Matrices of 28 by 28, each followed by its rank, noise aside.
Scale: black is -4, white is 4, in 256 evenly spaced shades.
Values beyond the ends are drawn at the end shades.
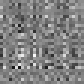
three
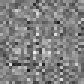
six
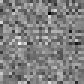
six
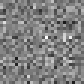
six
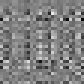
two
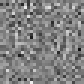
eight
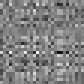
three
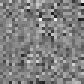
six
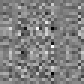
three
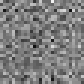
four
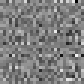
four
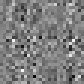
four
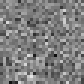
eight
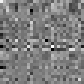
four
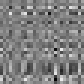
two
